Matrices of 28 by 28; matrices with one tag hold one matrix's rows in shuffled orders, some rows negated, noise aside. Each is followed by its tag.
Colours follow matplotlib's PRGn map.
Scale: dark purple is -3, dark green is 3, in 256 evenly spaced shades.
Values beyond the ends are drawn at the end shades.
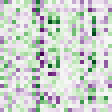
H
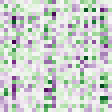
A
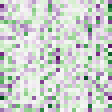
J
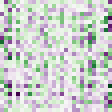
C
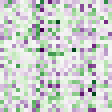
H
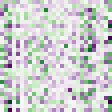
C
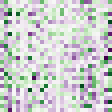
C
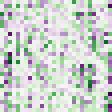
C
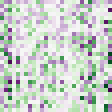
C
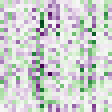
H
